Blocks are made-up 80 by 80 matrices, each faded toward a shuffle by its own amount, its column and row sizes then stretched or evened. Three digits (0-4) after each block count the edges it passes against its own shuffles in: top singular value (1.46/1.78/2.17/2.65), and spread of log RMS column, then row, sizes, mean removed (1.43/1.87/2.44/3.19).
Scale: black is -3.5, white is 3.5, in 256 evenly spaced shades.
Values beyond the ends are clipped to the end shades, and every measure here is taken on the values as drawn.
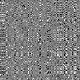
4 3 1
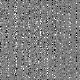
0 4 2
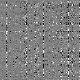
3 4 2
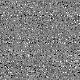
0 0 3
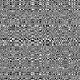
4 2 4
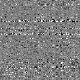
2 1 4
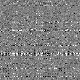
3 0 3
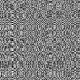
4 3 0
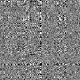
3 3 3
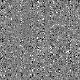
1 3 1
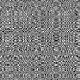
4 0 3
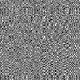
4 2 0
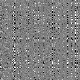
4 4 2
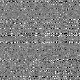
3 0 4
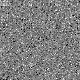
1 0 0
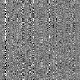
4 4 1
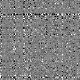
3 3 3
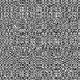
4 2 2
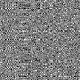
3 0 2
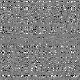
3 2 4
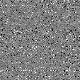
1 1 2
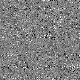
0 1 2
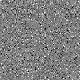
3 0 0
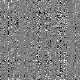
0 4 2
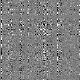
3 4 3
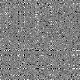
3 2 3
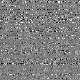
0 0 4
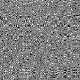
3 0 2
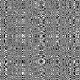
4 4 2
